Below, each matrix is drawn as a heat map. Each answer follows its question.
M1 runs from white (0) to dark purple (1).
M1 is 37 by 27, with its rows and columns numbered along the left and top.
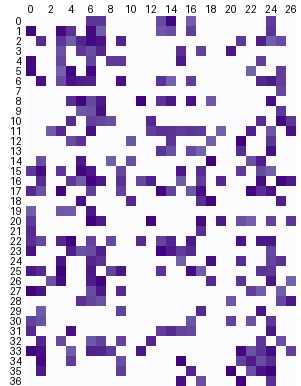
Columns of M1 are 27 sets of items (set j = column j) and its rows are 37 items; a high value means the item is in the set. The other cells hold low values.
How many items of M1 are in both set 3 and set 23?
8
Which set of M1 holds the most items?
6
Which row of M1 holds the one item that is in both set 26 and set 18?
26
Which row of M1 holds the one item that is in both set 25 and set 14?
6
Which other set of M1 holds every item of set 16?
24
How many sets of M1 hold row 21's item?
2
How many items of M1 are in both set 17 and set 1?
5
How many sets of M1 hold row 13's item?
6
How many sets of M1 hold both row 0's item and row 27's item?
2
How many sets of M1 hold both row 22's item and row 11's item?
6
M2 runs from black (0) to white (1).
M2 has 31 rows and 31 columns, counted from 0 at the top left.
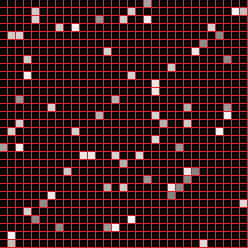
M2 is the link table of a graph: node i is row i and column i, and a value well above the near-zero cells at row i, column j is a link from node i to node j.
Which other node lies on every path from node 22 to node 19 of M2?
node 14
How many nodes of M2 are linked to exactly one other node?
9
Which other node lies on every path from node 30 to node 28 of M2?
node 1
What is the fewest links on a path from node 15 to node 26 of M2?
6
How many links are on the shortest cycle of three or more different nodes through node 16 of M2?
4
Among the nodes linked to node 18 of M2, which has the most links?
node 2
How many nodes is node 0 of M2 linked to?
1
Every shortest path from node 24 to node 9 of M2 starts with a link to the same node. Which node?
node 6
